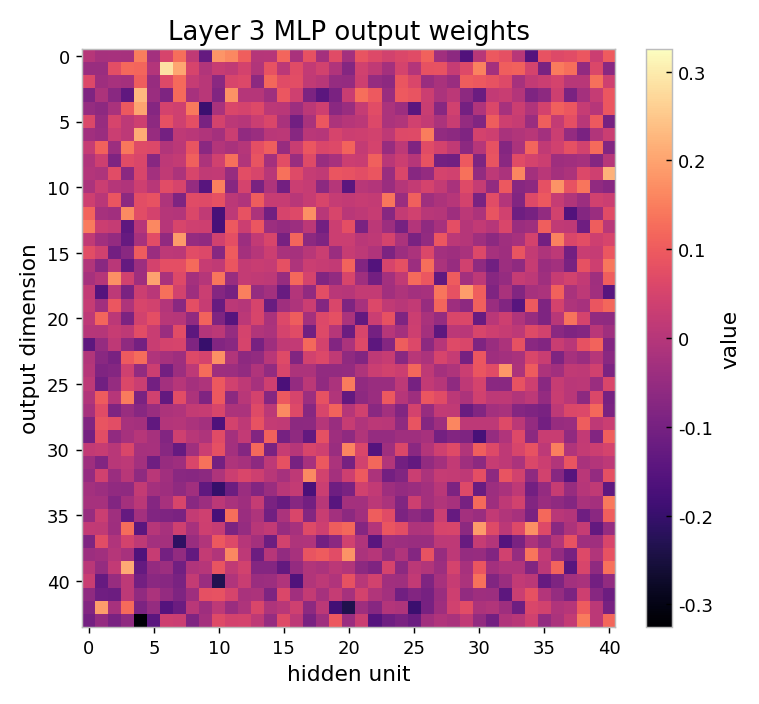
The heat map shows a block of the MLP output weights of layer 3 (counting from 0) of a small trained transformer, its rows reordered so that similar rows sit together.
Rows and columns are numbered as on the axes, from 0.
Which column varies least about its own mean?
12
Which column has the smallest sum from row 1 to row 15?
9
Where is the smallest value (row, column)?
43, 4
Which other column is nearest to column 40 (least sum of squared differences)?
11
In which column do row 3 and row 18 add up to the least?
3
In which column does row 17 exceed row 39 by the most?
5
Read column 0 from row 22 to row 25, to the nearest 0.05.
-0.15 0 0 0
